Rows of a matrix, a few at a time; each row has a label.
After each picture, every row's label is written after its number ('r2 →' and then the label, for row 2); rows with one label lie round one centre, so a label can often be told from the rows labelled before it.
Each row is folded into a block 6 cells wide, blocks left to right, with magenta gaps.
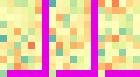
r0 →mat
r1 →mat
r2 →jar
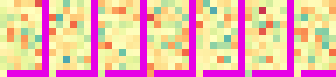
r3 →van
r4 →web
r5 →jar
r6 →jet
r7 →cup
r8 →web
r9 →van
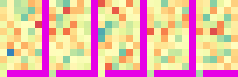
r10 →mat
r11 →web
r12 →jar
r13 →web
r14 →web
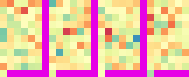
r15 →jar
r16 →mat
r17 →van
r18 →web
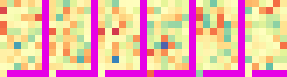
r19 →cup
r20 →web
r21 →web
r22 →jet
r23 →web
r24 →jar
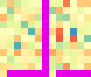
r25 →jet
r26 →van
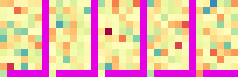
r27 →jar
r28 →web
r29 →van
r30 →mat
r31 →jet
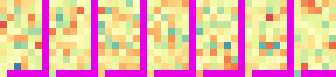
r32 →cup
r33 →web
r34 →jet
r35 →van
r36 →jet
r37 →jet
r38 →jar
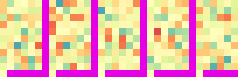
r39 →cup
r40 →cup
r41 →van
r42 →van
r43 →cup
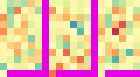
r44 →web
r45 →jet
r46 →web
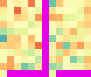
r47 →jar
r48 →mat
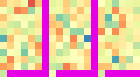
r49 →jar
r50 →van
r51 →web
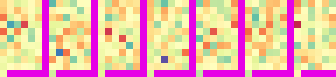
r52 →web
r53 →mat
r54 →van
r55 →web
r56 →mat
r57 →web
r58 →cup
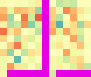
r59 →web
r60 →web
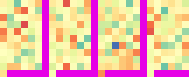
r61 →web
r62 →van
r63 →jet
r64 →cup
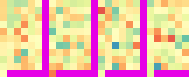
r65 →web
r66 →jet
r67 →cup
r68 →van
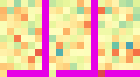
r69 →jet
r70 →mat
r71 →jet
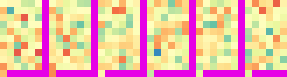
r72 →jet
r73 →jet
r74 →jar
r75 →mat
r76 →web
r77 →jar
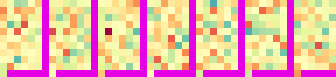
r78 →web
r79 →web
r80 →van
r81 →van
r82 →web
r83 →jar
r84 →jet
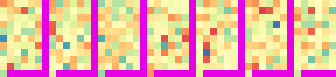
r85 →jar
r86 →cup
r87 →mat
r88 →jet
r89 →mat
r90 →jar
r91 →web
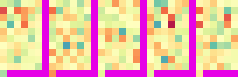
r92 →web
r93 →jet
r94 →van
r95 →web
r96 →cup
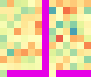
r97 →mat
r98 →jar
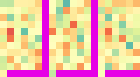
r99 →van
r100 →web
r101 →van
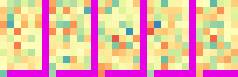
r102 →web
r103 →web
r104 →jet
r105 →web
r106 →jet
